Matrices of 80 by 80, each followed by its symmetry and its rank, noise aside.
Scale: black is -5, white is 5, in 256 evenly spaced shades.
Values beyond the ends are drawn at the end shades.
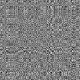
antisymmetric, rank six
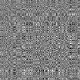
antisymmetric, rank four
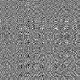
antisymmetric, rank six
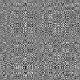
no symmetry, rank four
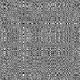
no symmetry, rank four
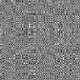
no symmetry, rank six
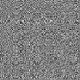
antisymmetric, rank eight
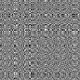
antisymmetric, rank four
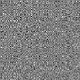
no symmetry, rank eight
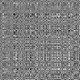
symmetric, rank four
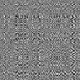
no symmetry, rank four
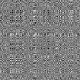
symmetric, rank four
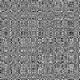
no symmetry, rank four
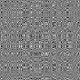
no symmetry, rank four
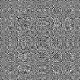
symmetric, rank six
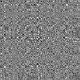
symmetric, rank six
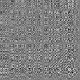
symmetric, rank six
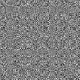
antisymmetric, rank six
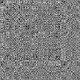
symmetric, rank eight
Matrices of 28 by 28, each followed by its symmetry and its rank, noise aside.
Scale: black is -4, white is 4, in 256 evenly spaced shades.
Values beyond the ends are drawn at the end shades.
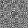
symmetric, rank four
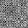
symmetric, rank four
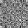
symmetric, rank four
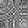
symmetric, rank two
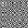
symmetric, rank two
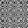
symmetric, rank two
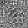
symmetric, rank four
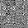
antisymmetric, rank four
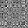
symmetric, rank two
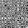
symmetric, rank four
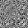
symmetric, rank four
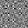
antisymmetric, rank four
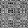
no symmetry, rank two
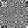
symmetric, rank two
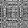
antisymmetric, rank two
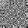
symmetric, rank four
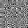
no symmetry, rank four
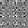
no symmetry, rank two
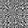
antisymmetric, rank four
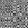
symmetric, rank two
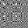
symmetric, rank two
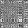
symmetric, rank two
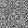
symmetric, rank four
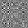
no symmetry, rank two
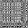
no symmetry, rank two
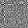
no symmetry, rank two
